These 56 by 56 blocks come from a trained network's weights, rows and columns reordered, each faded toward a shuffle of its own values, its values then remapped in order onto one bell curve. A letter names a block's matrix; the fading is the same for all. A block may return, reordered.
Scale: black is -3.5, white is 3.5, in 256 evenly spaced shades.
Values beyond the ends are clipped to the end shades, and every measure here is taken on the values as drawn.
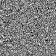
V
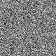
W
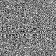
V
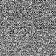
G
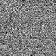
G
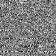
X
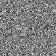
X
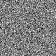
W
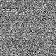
G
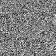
V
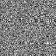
X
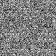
G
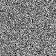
W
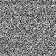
G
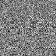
X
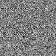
X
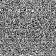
G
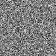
W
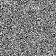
W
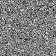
W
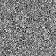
V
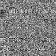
X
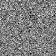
V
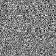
X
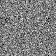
W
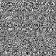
X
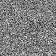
W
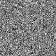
W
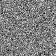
W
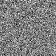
W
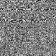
X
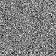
V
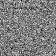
G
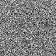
G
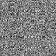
X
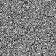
W
